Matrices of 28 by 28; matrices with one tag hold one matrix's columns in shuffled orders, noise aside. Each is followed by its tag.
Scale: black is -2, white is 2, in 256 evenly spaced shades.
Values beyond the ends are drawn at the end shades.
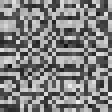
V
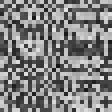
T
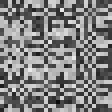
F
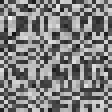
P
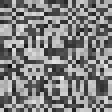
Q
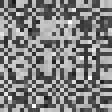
F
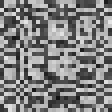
F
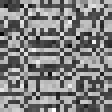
V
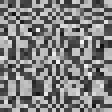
Q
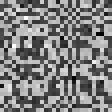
Q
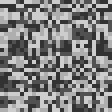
T
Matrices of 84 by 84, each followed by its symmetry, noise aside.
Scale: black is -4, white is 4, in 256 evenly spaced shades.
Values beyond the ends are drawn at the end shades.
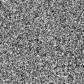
antisymmetric.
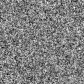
antisymmetric.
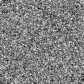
symmetric across the other diagonal.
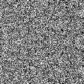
mirrored top to bottom.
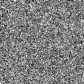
no symmetry.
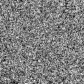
no symmetry.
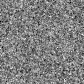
antisymmetric.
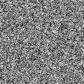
no symmetry.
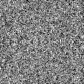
mirrored top to bottom.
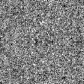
mirrored top to bottom.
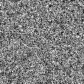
symmetric across the other diagonal.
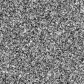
no symmetry.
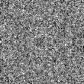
mirrored top to bottom.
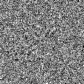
antisymmetric.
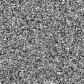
no symmetry.
